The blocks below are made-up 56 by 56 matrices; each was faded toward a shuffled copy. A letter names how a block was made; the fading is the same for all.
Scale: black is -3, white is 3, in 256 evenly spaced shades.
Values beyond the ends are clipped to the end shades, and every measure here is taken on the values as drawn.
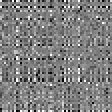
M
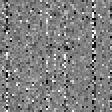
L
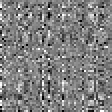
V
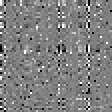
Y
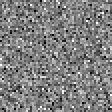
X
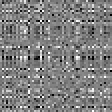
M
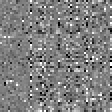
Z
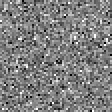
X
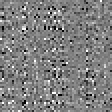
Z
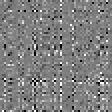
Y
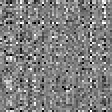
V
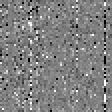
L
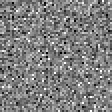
X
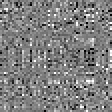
Z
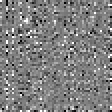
Z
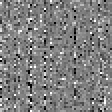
L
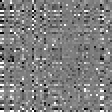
Y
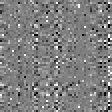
Y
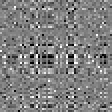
M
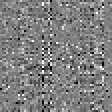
Z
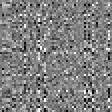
V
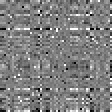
M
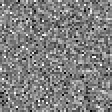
X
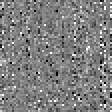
L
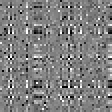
M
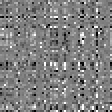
Y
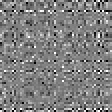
M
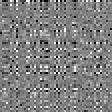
M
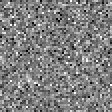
X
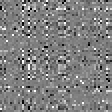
Y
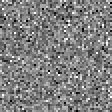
X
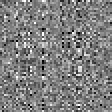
V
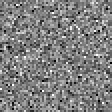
X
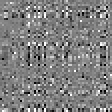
Y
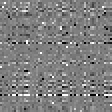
M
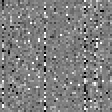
L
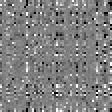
Y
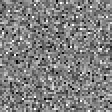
X
